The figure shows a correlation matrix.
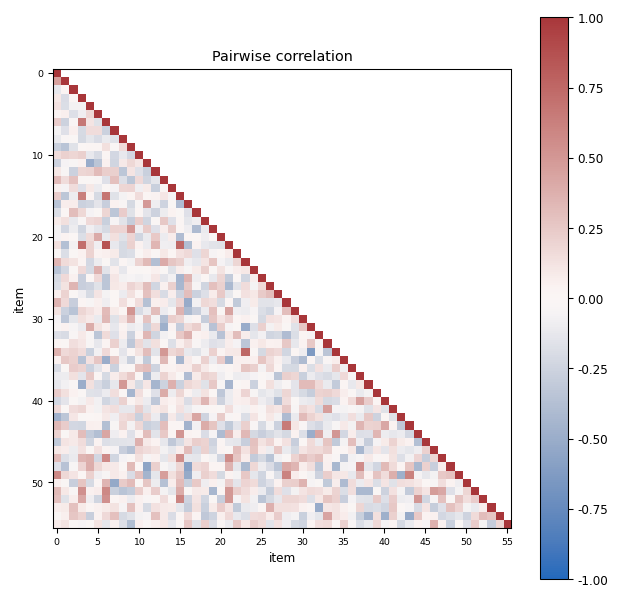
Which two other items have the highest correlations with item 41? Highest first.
33, 49
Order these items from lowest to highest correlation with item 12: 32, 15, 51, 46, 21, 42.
32, 42, 15, 46, 51, 21
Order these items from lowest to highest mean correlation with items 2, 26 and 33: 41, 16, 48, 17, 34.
48, 34, 17, 16, 41
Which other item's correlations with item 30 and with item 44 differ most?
31
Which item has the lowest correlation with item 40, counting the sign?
54
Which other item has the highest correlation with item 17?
42
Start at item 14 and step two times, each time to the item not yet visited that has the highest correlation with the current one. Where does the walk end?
8
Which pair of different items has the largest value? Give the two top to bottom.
6, 21
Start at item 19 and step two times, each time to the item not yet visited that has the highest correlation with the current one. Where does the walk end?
29
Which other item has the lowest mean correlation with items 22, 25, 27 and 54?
43
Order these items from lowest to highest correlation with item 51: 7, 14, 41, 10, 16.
7, 14, 16, 41, 10
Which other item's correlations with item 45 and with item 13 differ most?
34
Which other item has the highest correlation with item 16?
11
